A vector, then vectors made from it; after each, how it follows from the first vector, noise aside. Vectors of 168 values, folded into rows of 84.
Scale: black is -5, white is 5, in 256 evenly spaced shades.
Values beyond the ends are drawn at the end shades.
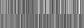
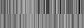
negated.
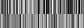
negated, scaled up.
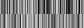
negated, scaled up.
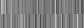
wrapped around, partly zeroed.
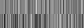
reversed, negated.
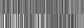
reversed.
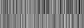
negated.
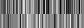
negated, scaled up.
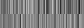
negated.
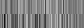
reversed, negated.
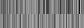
negated.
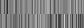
wrapped around, negated.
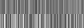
reversed.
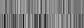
reversed, negated.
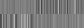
wrapped around, partly zeroed.
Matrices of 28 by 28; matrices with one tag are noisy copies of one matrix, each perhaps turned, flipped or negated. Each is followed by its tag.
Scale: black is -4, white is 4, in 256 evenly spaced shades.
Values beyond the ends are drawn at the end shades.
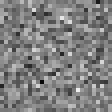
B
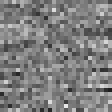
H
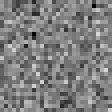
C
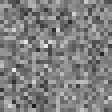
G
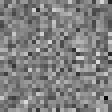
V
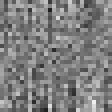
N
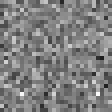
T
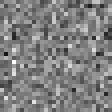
T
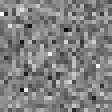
B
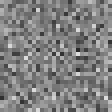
V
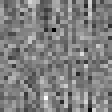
H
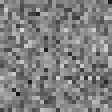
C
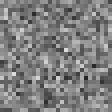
C
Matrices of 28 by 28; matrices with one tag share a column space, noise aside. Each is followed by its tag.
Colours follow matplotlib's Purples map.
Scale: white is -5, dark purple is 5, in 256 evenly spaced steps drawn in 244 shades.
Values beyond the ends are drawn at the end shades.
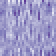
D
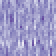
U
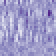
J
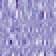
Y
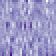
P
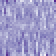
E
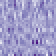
Y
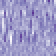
J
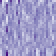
D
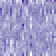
E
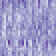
U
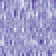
Y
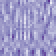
D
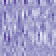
J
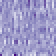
Y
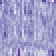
D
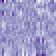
P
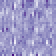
Y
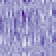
J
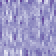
D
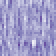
U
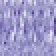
J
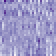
P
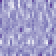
Y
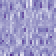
Y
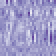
J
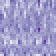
Y
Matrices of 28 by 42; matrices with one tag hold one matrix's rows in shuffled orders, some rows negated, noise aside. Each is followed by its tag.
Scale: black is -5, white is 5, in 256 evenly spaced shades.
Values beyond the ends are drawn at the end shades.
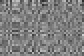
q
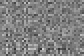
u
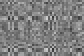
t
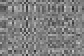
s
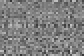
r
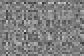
u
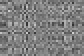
s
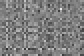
u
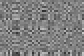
q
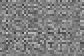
u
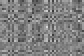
t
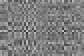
s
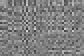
s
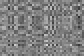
t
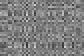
s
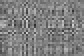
s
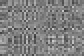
s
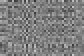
s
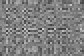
u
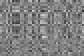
q
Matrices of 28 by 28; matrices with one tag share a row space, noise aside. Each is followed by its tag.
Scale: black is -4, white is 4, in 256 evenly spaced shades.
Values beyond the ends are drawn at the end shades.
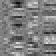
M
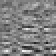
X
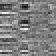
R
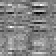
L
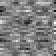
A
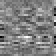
A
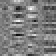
M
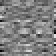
A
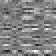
X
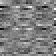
A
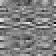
A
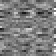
A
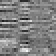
R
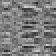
X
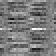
L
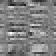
L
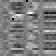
M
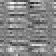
L
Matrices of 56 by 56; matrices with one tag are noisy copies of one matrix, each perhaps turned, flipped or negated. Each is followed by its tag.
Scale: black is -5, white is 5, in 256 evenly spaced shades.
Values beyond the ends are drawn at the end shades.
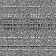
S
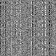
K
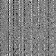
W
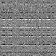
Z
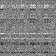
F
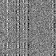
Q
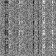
F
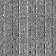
Z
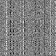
K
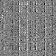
Z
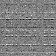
Z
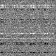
F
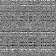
K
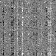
F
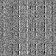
Z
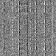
Z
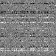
F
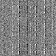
Z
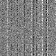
W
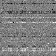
F
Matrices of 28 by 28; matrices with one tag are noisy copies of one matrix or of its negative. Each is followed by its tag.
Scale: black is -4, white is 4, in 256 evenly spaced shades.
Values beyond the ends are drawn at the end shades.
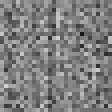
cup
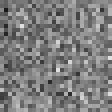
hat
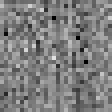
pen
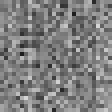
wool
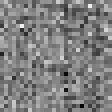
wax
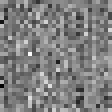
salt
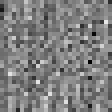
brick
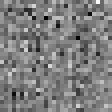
pen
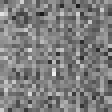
hat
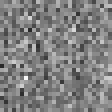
pen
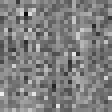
pen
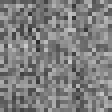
pen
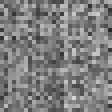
wax
